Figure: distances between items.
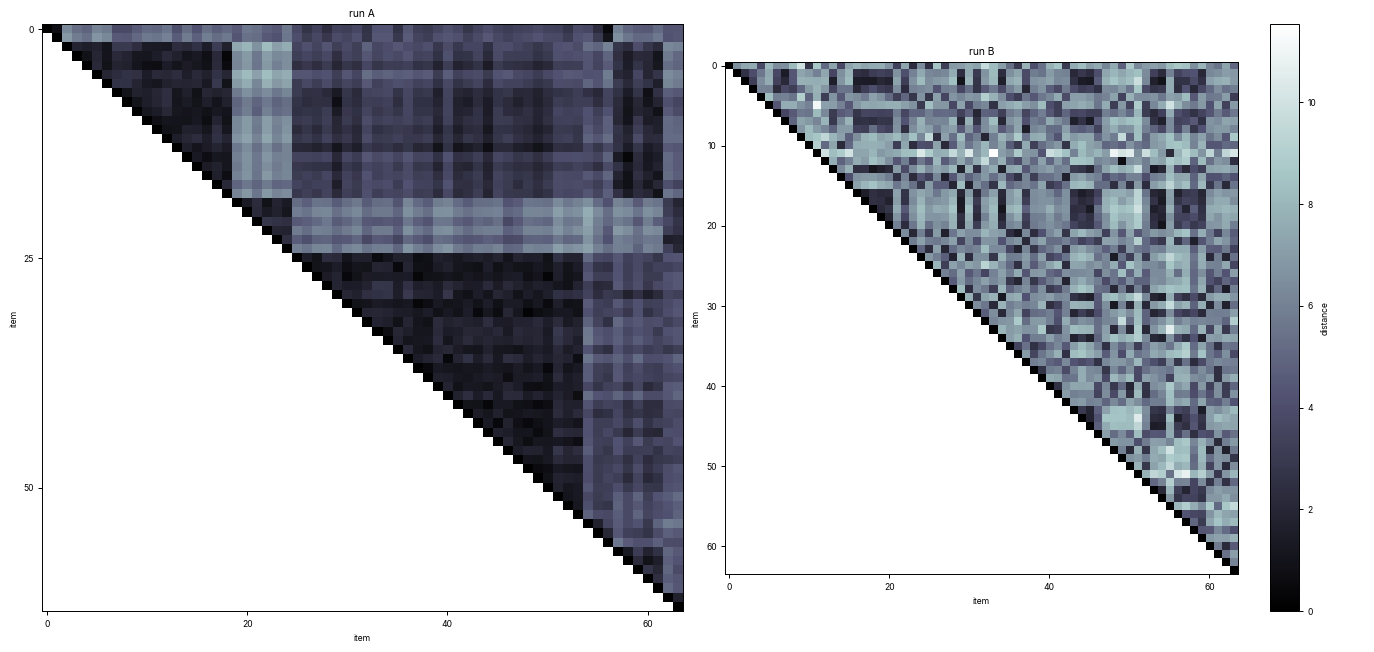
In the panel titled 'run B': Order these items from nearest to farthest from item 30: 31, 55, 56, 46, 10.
46, 10, 31, 56, 55
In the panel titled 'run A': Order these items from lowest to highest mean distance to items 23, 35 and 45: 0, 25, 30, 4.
30, 25, 0, 4
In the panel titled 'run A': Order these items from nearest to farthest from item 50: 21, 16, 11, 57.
11, 16, 57, 21
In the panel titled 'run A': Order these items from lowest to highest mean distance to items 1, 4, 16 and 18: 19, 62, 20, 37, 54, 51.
37, 51, 54, 62, 19, 20
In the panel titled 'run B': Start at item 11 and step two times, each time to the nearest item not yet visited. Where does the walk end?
39
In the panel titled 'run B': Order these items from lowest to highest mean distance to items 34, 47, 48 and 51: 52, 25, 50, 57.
52, 50, 25, 57
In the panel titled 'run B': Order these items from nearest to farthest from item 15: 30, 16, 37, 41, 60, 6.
30, 60, 41, 6, 37, 16
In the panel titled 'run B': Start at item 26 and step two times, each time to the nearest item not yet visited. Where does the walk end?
32
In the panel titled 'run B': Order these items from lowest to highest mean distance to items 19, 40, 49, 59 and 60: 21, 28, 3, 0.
3, 28, 21, 0
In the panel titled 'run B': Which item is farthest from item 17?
51
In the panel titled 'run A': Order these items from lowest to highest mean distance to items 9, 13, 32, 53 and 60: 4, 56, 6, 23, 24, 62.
4, 6, 56, 62, 23, 24
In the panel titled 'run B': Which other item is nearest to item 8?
37
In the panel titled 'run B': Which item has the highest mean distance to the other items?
11
